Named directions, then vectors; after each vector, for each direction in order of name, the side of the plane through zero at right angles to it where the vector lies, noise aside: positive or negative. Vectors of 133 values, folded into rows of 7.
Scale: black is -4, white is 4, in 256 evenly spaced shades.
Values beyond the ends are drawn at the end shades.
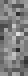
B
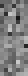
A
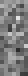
negative, positive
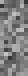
positive, negative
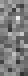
negative, positive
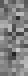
positive, negative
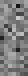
negative, positive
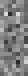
negative, negative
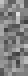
negative, negative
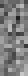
positive, negative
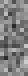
negative, negative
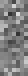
negative, negative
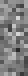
negative, positive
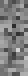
positive, negative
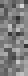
positive, negative
